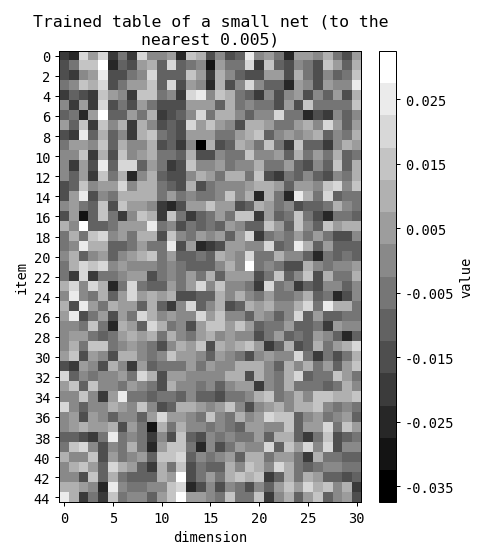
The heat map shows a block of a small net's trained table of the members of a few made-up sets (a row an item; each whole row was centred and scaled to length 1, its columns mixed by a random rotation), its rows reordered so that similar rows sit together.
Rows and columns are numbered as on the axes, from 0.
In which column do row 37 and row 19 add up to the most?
2
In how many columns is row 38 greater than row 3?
10
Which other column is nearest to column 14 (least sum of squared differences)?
16
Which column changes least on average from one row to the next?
12
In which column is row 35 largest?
0
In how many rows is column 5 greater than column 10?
21
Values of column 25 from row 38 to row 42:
-0.02 0.02 -0.02 -0.01 0.01
